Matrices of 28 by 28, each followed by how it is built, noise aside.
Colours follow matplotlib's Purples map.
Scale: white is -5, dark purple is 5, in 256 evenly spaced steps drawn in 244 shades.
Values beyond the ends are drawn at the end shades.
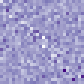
banded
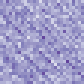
Toeplitz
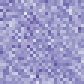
Toeplitz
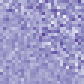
upper triangular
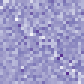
banded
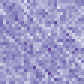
Toeplitz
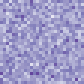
noise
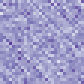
Toeplitz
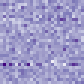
uneven rows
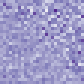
upper triangular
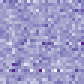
uneven rows
